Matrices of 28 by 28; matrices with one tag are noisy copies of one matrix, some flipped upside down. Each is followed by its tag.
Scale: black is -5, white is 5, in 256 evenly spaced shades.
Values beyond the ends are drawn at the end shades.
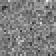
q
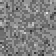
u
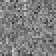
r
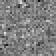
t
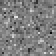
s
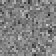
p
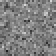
u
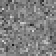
u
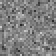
q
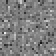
t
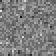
r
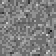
p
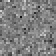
r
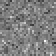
u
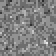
u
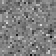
p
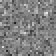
u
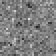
s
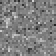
s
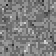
u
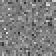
p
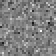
p
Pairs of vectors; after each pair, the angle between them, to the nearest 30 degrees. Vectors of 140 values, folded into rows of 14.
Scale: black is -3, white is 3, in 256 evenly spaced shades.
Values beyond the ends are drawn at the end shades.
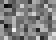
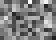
120 degrees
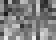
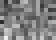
30 degrees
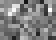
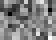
150 degrees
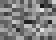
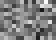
150 degrees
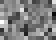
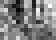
90 degrees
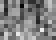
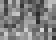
30 degrees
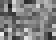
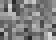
150 degrees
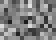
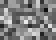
150 degrees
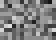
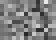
120 degrees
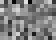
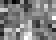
90 degrees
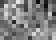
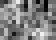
30 degrees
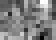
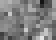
150 degrees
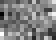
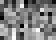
90 degrees
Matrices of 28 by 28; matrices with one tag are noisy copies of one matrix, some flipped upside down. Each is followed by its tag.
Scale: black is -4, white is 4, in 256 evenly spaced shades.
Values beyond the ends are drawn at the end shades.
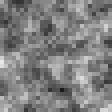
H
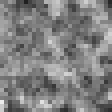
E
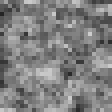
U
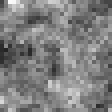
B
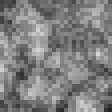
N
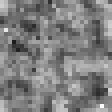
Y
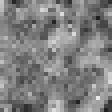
E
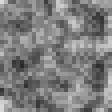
Y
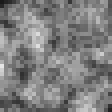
N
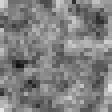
Y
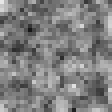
Y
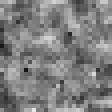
U
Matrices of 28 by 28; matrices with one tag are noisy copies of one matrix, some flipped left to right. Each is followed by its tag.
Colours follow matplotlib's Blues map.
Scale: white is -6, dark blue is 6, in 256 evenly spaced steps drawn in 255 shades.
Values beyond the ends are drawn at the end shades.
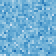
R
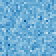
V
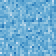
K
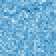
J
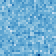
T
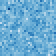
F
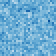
J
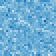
T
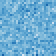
J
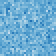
V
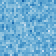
K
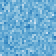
V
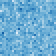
J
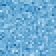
J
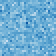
V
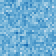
T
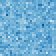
V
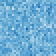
R
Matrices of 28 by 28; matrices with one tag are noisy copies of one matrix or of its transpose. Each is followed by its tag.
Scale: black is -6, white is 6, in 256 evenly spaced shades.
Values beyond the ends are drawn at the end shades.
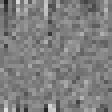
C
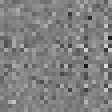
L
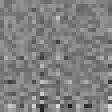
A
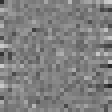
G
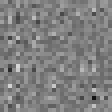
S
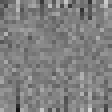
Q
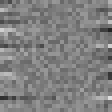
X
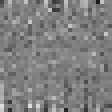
G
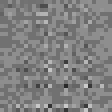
L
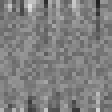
X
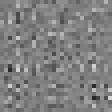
S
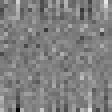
Q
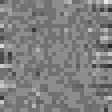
G
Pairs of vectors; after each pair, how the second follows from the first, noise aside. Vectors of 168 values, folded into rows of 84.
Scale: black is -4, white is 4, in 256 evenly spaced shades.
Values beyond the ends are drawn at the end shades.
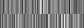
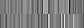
partly zeroed.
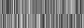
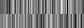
wrapped around, negated.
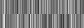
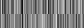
wrapped around, negated.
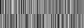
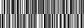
negated, scaled up.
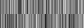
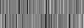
partly zeroed.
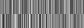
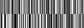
negated, scaled up.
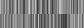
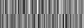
sign-scrambled.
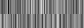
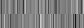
reversed, partly zeroed.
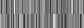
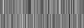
reversed, negated, shrunk.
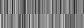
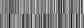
reversed.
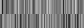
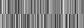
sign-scrambled.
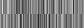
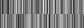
sign-scrambled.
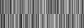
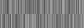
reversed, negated, shrunk.
